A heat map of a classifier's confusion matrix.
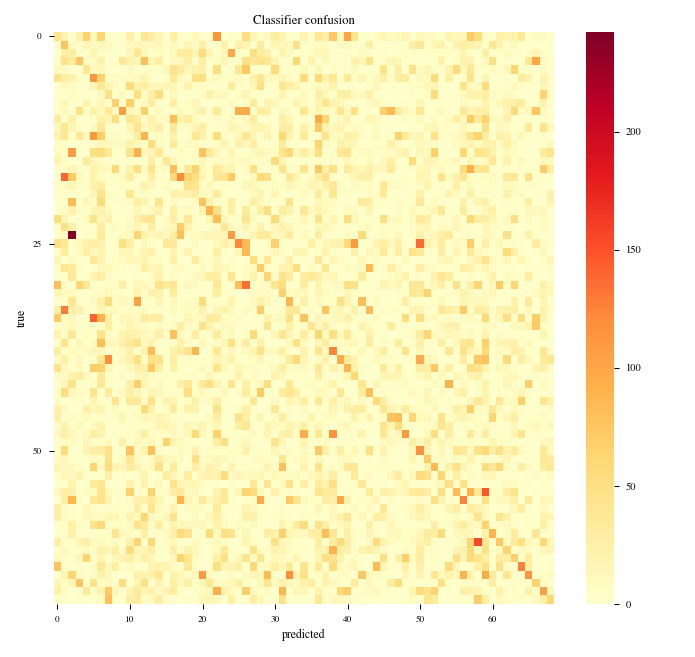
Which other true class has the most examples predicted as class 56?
65
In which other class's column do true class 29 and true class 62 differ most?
38
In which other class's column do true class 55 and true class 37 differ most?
59
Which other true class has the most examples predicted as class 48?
63
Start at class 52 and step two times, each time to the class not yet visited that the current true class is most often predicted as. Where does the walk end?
51
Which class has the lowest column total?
35
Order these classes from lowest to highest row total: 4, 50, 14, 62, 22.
4, 62, 22, 50, 14
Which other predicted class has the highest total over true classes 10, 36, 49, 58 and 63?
16
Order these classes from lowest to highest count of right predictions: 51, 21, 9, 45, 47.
45, 47, 51, 21, 9
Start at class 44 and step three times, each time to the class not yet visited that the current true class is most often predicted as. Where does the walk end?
22
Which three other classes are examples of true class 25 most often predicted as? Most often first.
50, 41, 26
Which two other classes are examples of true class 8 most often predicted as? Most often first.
10, 37
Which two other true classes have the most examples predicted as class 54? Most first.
42, 64
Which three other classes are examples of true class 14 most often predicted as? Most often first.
2, 11, 20
